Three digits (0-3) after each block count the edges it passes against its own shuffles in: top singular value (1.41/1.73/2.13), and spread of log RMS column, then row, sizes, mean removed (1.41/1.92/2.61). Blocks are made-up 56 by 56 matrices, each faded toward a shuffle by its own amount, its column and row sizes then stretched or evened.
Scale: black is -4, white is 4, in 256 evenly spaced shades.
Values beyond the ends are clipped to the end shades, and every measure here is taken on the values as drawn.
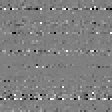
2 0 3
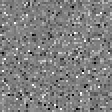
1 0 1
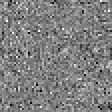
1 0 1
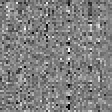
2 3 0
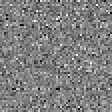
2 0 2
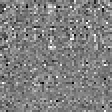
1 1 2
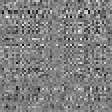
3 2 3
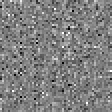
0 2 0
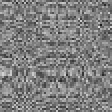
3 0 2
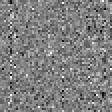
1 2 0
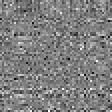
3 0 2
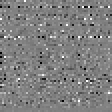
1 1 3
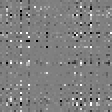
3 3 3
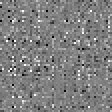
2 2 2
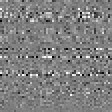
3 1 3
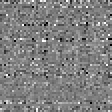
1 1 3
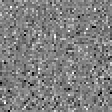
1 1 0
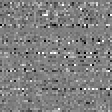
2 0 3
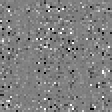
0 2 2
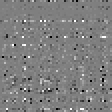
1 2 3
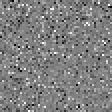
0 0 0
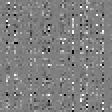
2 3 2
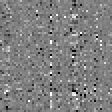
2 2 1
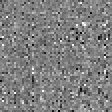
1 2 1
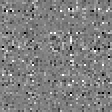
0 2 2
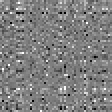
3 2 1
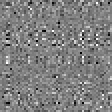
3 2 2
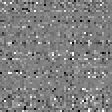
2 0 3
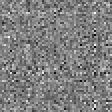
1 2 1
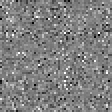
1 1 1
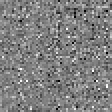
0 2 1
